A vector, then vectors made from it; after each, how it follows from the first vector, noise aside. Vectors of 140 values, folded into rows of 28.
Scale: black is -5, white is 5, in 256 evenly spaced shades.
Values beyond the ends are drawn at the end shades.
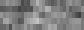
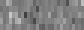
wrapped around, negated, partly zeroed.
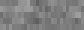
negated, shrunk.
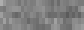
wrapped around, shrunk.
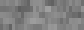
shrunk.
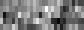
reversed, scaled up.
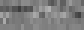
partly zeroed.
